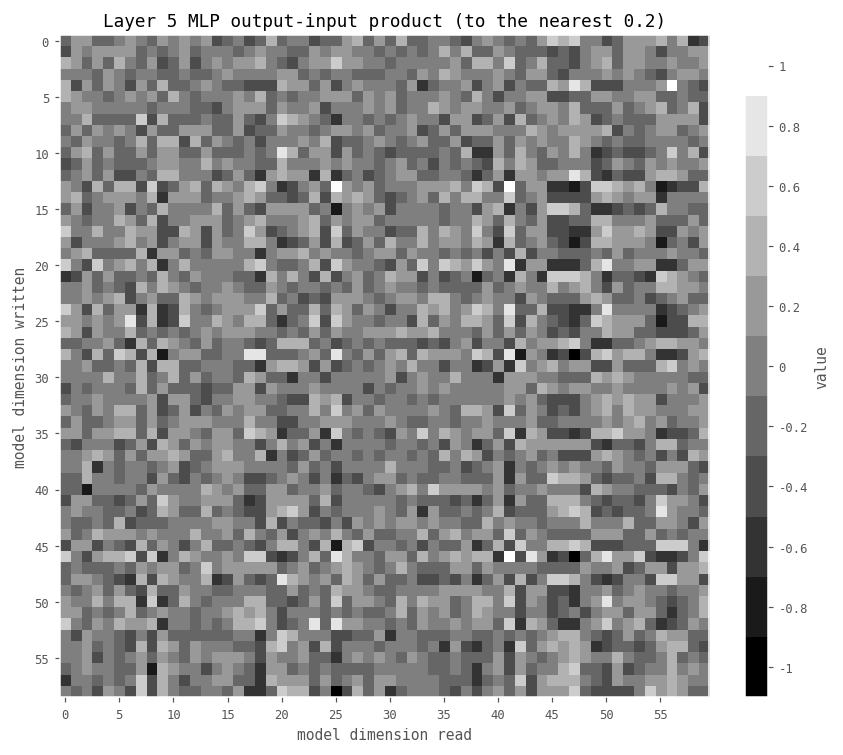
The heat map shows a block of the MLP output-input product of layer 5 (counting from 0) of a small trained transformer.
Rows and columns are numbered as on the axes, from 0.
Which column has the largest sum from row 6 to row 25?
41
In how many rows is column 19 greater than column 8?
27
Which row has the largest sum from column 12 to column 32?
47
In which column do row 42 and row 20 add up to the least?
42
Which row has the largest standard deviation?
46
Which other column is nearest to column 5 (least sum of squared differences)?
39
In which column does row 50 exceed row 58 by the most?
25
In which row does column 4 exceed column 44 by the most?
21
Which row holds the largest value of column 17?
28
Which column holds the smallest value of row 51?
56
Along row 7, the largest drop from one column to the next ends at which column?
8
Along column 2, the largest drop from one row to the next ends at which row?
40
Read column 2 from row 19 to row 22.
0.4 -0.4 0.2 0.2
